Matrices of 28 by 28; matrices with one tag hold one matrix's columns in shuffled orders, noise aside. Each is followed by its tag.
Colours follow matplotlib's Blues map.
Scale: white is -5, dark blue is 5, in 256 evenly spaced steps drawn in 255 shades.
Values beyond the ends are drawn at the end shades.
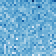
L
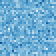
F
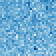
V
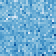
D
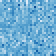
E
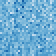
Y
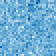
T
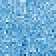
D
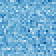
F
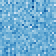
Y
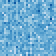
T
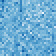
Y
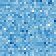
F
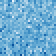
D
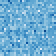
F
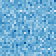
F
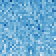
L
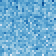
V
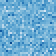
F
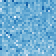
V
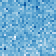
V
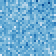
T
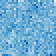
E
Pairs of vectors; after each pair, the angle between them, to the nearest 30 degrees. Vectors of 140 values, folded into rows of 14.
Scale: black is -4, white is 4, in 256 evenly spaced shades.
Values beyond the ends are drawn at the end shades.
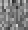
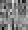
120 degrees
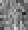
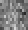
30 degrees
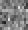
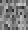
90 degrees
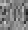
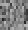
30 degrees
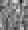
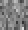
30 degrees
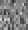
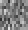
150 degrees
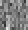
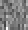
30 degrees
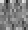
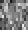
120 degrees
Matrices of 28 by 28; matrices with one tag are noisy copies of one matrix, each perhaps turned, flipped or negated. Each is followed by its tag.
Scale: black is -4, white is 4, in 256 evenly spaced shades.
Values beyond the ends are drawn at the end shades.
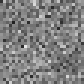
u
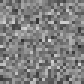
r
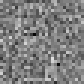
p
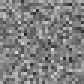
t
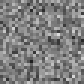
p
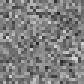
u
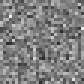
p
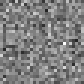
p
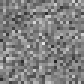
u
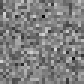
t
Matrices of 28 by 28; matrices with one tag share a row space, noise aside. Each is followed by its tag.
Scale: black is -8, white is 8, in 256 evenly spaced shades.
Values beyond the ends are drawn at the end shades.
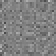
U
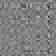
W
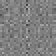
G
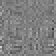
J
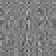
G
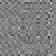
W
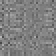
J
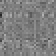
U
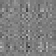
G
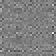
J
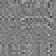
W
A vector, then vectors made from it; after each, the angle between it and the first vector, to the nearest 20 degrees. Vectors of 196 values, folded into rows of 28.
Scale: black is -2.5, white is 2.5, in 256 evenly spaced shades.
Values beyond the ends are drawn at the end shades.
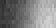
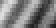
120 degrees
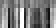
100 degrees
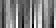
80 degrees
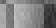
140 degrees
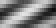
100 degrees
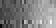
20 degrees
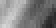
160 degrees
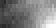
20 degrees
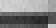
100 degrees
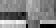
100 degrees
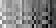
140 degrees
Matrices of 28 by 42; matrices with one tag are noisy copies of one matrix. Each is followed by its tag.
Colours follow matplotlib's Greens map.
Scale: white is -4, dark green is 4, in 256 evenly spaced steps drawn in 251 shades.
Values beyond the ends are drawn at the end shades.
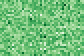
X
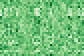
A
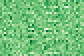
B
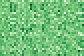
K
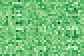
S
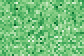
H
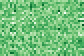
K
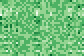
A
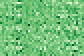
S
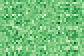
S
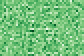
B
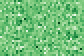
S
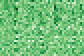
H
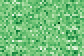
S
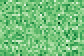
S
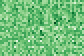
H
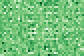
B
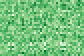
X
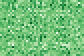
X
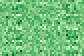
S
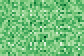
X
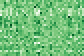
A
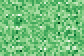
S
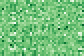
K
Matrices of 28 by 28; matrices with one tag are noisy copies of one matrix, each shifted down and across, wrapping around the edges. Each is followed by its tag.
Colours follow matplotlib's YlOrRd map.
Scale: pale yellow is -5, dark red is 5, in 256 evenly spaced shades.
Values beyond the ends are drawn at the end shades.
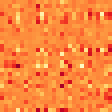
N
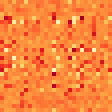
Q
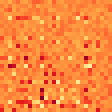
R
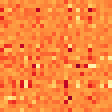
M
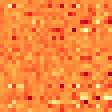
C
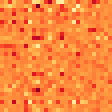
C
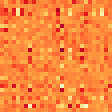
M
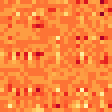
N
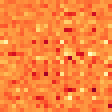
C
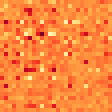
C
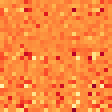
Q
